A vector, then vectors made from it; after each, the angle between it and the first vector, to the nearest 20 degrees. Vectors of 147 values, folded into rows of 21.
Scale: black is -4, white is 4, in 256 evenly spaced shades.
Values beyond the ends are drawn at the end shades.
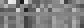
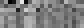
160 degrees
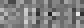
120 degrees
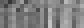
120 degrees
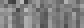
140 degrees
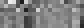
20 degrees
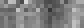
60 degrees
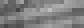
100 degrees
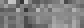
20 degrees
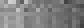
60 degrees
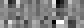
100 degrees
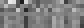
20 degrees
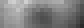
80 degrees
